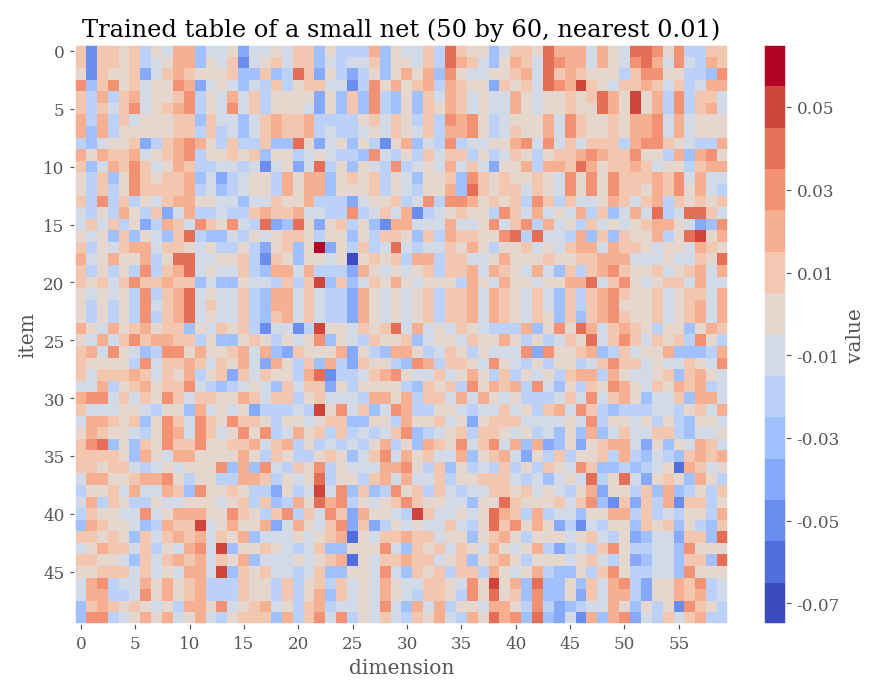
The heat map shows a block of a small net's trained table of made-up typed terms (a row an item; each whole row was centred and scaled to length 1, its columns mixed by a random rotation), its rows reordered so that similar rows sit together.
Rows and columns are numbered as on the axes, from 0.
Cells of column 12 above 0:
7
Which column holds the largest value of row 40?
31
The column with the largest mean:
10
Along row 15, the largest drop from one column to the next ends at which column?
18
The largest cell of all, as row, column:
17, 22
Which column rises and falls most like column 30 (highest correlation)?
20
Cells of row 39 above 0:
21
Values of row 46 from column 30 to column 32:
-0.01 -0.01 0.01
